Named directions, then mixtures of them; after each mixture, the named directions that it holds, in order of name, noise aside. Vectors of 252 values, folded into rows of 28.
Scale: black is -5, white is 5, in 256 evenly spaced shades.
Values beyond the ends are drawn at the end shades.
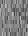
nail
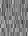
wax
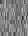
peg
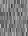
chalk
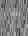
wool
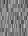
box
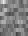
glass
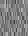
chalk, peg.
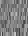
chalk, wool.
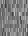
nail.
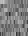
chalk, glass, wool.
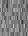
box, wax.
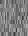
peg.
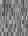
peg, wax.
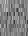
chalk, glass, nail.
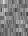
glass, wax.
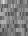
chalk, glass.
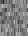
glass, wool.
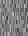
box, nail, wool.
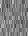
wax.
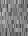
box, glass, nail.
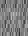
wool.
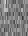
chalk, glass, peg.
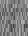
box, peg, wool.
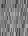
wool.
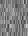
peg, wool.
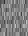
box, glass, wax.
